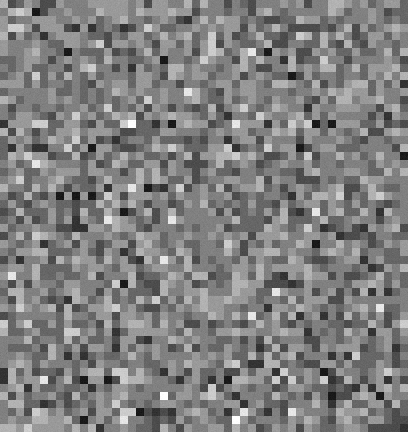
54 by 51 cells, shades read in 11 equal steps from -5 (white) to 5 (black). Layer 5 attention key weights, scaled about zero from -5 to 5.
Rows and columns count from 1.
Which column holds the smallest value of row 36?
15
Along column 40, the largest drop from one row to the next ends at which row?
17
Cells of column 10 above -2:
43
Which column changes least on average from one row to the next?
8
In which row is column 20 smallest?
38
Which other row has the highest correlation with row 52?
16
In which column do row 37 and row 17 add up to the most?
47
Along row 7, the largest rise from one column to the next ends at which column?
33
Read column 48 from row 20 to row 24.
-2 -1 1 -1 0
